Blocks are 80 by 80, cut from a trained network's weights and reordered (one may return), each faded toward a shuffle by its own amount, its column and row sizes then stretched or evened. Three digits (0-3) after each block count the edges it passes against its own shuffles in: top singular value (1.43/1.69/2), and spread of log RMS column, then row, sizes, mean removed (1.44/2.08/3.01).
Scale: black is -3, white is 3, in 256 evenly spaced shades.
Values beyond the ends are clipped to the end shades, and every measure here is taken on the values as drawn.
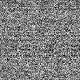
2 1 0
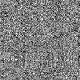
2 0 1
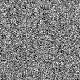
2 0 0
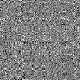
3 1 1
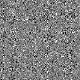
1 2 1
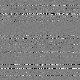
3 0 3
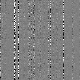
3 3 0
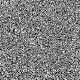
0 0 1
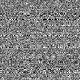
3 0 2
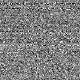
2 0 2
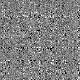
1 2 2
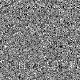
1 1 1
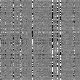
3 3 0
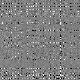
3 2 3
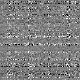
2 2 3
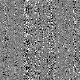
1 3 0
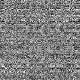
3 0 2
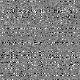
2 1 3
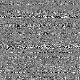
1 0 3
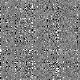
0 3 2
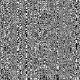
3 3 0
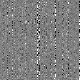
1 3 0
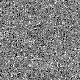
1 0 0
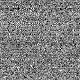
2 0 1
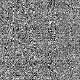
1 2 0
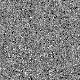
0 1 0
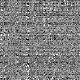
2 2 2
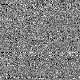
1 0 2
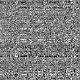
3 2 2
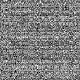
3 1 0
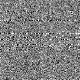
1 0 2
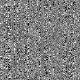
0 3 0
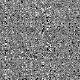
0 2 1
